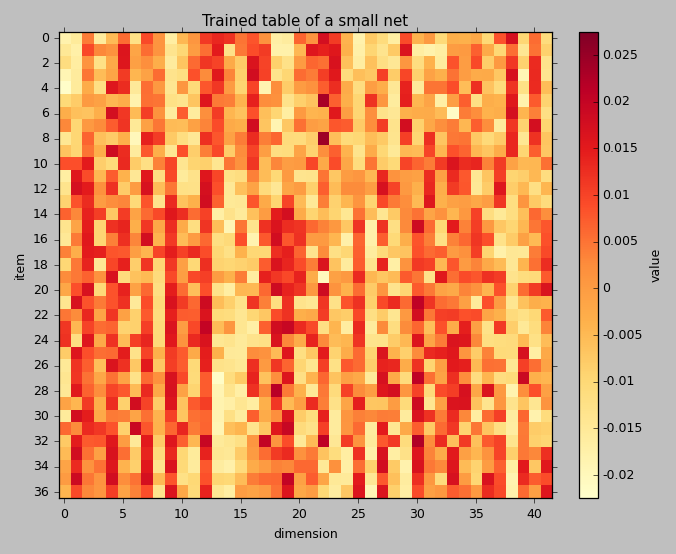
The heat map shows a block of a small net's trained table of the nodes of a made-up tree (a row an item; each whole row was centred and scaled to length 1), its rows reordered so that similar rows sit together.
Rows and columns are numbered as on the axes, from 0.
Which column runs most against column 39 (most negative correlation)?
29
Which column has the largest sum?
12
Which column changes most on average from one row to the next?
27
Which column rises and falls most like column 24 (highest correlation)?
28
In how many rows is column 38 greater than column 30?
10
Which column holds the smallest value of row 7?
18
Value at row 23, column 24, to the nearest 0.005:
-0.015
